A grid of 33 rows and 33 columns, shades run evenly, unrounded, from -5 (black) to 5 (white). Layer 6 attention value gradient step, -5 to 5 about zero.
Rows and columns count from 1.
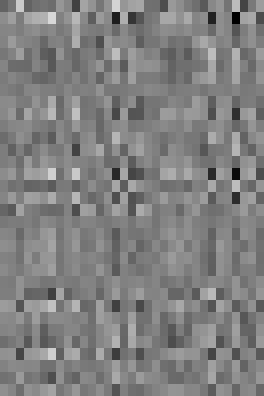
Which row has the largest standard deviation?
2
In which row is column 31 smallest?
1
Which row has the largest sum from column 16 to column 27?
25
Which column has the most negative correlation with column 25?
8
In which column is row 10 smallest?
30
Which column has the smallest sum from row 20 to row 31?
18
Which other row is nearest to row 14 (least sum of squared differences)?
22
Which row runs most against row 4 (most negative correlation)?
13
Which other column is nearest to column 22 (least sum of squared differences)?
6
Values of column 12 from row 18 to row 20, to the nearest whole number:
1 0 0
